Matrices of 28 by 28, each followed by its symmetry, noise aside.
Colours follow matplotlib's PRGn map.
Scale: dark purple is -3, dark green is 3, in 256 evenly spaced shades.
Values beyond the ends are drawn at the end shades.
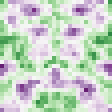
mirrored left to right.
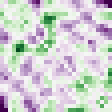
symmetric.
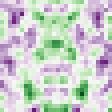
mirrored left to right.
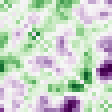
symmetric.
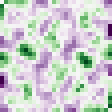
same after a half turn.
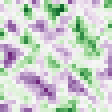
antisymmetric.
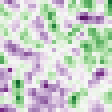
antisymmetric.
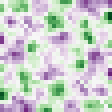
same after a half turn.
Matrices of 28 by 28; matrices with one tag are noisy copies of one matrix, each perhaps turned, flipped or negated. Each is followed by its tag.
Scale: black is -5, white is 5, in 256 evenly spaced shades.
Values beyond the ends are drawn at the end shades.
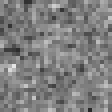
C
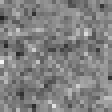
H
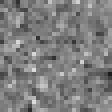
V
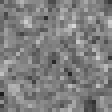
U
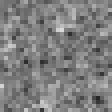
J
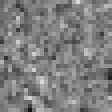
V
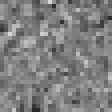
V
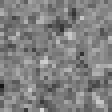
J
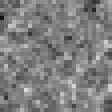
U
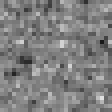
J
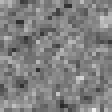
U
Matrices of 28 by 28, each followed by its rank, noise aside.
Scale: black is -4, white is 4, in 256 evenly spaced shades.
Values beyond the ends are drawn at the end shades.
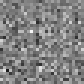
five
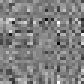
three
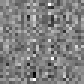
four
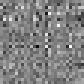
three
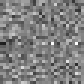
six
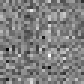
six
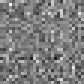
six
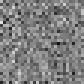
six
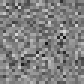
six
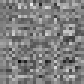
four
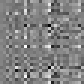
three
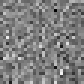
five
